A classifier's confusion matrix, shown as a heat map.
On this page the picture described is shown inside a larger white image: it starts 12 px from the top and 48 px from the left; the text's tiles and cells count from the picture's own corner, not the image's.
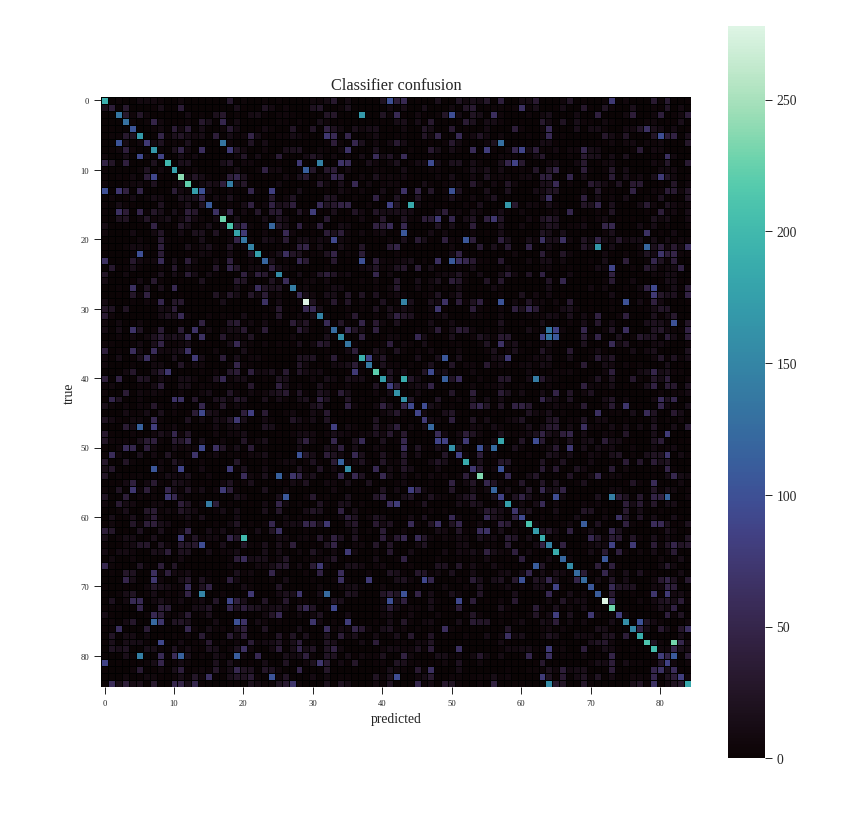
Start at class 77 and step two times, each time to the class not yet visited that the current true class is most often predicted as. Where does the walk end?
15
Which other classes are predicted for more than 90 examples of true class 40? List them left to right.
43, 49, 62
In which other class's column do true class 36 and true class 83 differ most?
24
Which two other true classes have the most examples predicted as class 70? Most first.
74, 63
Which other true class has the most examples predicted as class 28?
51
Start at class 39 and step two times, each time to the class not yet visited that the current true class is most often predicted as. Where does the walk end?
5
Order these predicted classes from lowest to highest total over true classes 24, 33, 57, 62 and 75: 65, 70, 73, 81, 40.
70, 40, 81, 65, 73
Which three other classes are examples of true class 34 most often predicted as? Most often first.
64, 65, 63
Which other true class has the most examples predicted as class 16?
50
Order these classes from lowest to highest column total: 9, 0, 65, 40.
9, 40, 0, 65
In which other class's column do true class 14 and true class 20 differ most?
52
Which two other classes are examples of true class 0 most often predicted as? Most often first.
41, 73
